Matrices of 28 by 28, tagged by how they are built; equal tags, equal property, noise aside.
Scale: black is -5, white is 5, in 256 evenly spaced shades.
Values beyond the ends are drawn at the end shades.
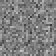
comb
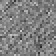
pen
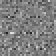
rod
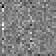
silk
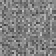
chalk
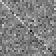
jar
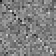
jar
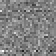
rod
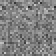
comb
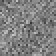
pen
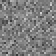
pen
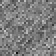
pen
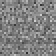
comb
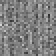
chalk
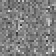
silk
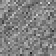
pen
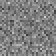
comb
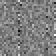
silk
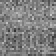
chalk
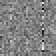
silk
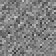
pen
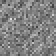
pen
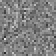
silk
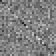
jar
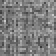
chalk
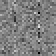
silk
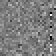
silk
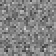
comb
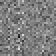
silk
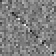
jar
